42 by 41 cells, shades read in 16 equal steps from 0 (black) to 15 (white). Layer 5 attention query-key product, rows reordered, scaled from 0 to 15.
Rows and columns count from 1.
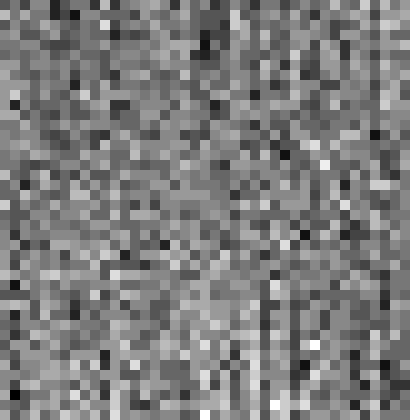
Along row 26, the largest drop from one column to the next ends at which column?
13
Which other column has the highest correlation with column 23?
12
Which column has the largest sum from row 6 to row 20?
19
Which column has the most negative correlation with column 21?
30
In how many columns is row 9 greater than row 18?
14
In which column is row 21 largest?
35
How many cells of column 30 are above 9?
6
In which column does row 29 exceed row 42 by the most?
37
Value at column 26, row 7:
4
